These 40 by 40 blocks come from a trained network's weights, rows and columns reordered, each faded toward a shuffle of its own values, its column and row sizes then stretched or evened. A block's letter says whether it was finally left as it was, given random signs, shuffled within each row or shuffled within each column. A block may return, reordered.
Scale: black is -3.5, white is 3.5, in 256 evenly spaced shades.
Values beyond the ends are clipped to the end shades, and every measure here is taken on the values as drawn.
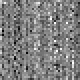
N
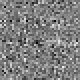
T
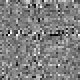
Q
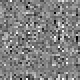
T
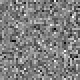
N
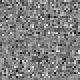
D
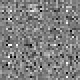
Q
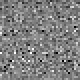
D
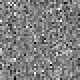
N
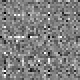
Q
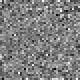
D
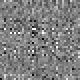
Q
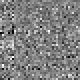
T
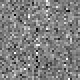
N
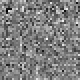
T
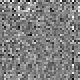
Q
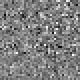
D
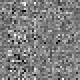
T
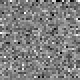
D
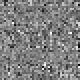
T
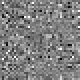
Q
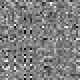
Q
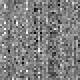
N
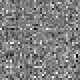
Q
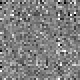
T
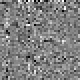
T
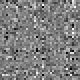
T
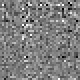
T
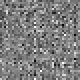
T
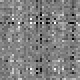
Q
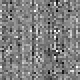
Q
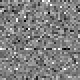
D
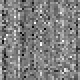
N
